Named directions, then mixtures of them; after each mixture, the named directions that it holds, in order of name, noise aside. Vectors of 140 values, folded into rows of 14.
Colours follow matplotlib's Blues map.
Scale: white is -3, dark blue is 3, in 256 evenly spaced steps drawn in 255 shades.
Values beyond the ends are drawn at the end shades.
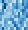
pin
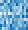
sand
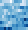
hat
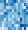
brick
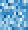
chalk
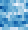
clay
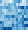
hat.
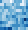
hat.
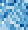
brick, chalk.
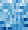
hat.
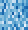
chalk, pin.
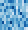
chalk, pin.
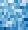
chalk, hat.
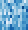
chalk, hat, sand.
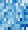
brick, hat.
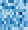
chalk.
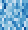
pin.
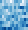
hat.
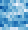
clay.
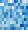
brick, chalk, hat.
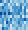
sand.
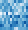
clay, hat, sand.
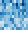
clay, hat, pin.
